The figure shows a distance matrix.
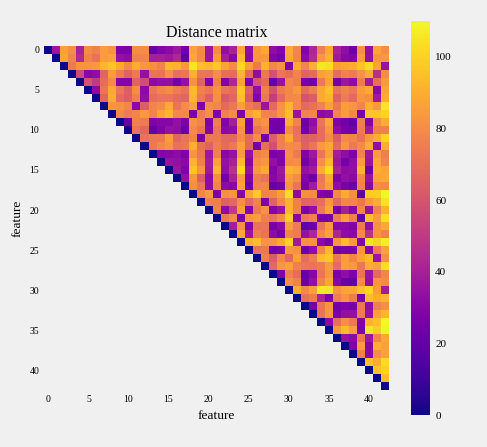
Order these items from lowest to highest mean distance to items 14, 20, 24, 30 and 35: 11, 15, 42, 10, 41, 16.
10, 16, 15, 11, 42, 41
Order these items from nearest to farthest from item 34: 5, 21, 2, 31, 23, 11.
21, 31, 11, 23, 5, 2
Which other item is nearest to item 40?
15
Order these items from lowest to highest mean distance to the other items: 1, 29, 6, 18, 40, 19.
29, 1, 40, 6, 19, 18
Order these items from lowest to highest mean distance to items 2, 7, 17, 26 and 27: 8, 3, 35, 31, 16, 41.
3, 16, 41, 31, 8, 35
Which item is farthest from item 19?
42
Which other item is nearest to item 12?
26
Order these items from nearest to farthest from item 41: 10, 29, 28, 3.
3, 28, 10, 29
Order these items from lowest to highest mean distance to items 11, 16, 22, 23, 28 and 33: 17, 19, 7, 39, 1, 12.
17, 1, 19, 7, 12, 39
